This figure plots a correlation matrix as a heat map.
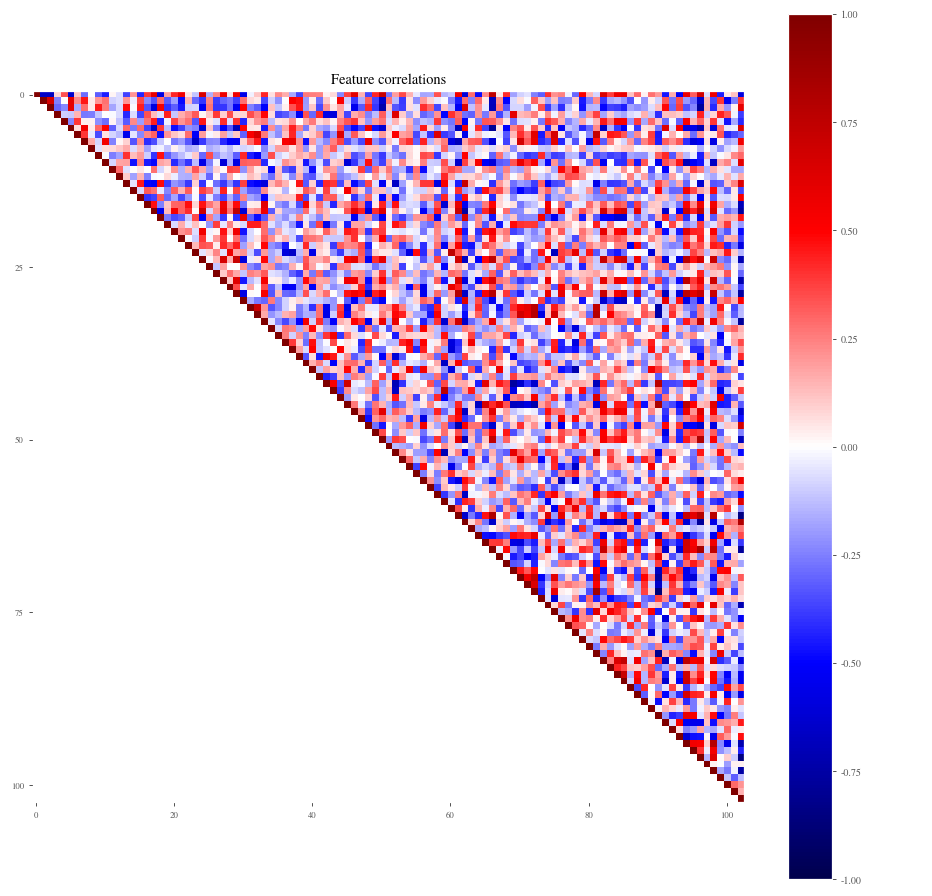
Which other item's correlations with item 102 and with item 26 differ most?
96
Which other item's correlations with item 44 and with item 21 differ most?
1
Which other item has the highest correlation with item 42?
90
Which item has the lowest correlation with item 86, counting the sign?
22
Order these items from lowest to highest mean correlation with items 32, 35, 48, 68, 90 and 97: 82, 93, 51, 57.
93, 51, 57, 82
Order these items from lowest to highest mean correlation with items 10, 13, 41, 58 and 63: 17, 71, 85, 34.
17, 85, 34, 71
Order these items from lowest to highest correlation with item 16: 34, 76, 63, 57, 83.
63, 57, 34, 83, 76
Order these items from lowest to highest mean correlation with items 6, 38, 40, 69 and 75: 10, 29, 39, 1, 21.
29, 39, 21, 10, 1
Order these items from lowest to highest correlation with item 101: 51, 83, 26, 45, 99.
99, 51, 83, 26, 45
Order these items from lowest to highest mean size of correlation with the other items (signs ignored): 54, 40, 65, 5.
54, 40, 65, 5
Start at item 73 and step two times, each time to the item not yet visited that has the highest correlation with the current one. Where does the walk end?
62
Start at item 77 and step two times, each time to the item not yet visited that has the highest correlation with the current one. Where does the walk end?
43
